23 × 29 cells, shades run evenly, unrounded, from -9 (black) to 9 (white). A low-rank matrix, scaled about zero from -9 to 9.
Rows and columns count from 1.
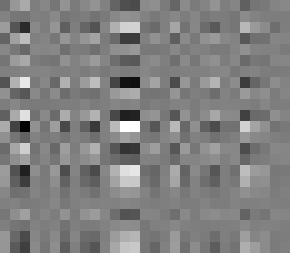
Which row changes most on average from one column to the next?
12
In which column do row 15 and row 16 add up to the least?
3
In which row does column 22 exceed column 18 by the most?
8
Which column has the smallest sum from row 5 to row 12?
13
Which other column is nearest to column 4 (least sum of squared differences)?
20
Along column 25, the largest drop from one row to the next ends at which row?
4
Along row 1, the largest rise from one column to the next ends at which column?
15
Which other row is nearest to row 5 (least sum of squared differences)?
18
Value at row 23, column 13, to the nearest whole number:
5
